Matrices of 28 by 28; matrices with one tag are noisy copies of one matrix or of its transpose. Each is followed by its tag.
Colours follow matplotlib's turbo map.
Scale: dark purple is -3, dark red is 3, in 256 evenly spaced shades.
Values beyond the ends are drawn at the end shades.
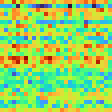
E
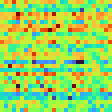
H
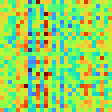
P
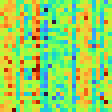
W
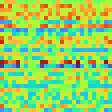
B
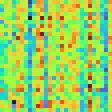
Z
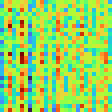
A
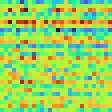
A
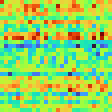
W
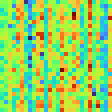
Z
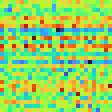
P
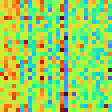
B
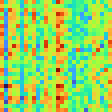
E
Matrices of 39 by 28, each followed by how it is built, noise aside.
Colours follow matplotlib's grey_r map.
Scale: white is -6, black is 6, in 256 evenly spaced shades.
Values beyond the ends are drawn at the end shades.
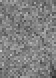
smooth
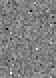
sparse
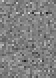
uneven rows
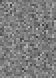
repeating rows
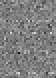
uneven rows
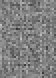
blocks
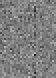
uneven columns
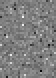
sparse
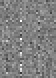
uneven columns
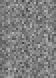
repeating rows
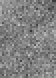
smooth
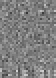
low rank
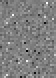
sparse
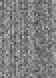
blocks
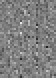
uneven columns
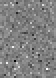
sparse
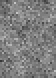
smooth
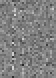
uneven columns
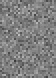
repeating rows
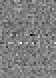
uneven rows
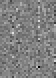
uneven columns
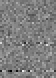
uneven rows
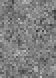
smooth
